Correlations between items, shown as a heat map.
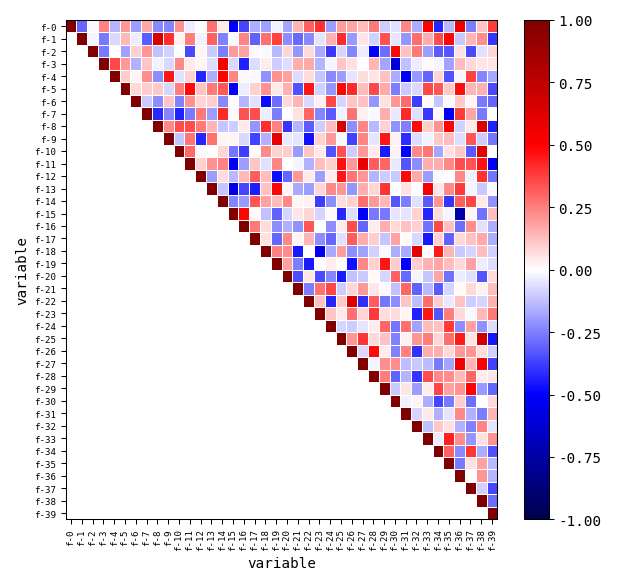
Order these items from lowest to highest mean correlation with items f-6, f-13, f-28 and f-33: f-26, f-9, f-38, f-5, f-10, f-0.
f-38, f-10, f-9, f-26, f-0, f-5
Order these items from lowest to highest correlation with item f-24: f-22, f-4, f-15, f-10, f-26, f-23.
f-22, f-10, f-4, f-26, f-15, f-23
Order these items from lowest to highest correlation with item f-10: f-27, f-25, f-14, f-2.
f-2, f-14, f-27, f-25
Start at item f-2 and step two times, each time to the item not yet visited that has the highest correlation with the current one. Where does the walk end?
f-20
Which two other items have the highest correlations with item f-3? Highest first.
f-14, f-4
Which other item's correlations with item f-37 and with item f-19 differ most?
f-26
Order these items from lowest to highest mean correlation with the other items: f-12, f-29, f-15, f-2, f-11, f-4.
f-15, f-2, f-4, f-12, f-29, f-11
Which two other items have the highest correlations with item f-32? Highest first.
f-18, f-8
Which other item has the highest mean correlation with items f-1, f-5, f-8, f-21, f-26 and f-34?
f-25
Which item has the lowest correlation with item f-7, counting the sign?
f-35
